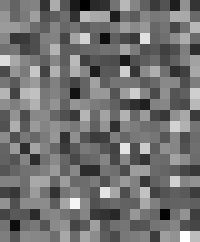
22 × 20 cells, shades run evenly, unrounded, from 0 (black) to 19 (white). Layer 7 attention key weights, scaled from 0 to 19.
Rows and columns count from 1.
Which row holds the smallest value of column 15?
10
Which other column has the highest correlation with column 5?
18
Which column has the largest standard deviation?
8
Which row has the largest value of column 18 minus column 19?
17
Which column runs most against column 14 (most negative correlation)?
16
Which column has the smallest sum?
12
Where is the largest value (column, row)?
19, 22
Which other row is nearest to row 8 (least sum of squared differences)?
21
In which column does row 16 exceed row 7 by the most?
14
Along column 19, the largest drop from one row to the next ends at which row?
13
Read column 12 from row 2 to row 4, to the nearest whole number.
2 9 7
